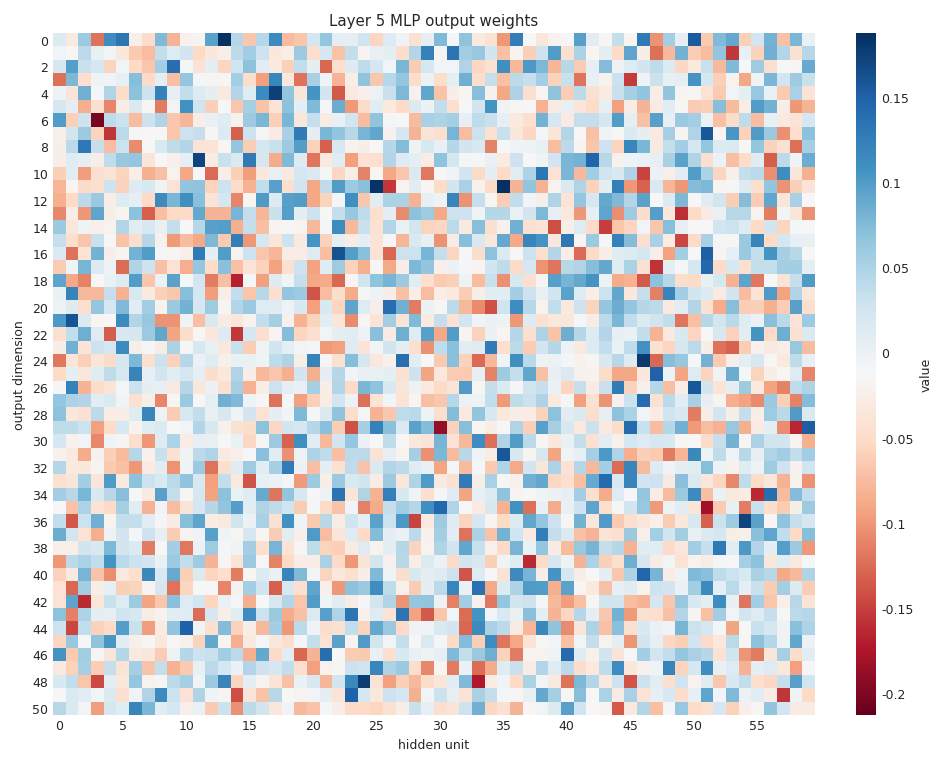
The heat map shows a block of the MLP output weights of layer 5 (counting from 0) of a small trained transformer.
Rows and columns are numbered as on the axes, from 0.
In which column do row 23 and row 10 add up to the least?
29
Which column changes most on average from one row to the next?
45
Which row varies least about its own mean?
28
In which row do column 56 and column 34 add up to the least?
20
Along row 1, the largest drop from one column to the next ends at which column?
53
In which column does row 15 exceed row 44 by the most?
40
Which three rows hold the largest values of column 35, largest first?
11, 31, 2
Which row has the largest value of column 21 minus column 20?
46
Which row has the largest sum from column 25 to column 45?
33
